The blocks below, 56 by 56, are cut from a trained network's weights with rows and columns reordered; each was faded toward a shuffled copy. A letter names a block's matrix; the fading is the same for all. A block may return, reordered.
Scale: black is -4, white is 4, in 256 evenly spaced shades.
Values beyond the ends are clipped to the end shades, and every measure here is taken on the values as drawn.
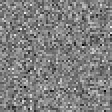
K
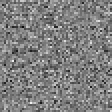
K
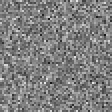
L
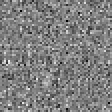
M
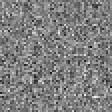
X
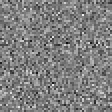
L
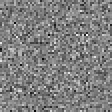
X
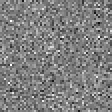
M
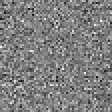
K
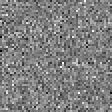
M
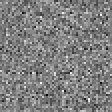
K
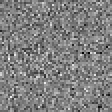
X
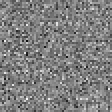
K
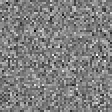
X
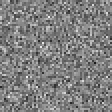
L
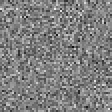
L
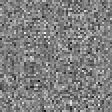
K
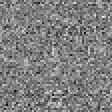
X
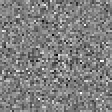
M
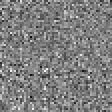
M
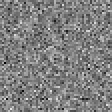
X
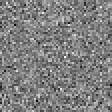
K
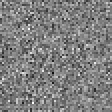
K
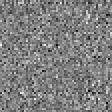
K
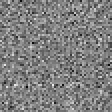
X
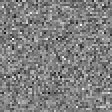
X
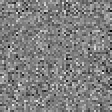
M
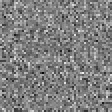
X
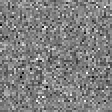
M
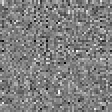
M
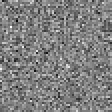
K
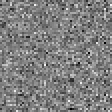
M
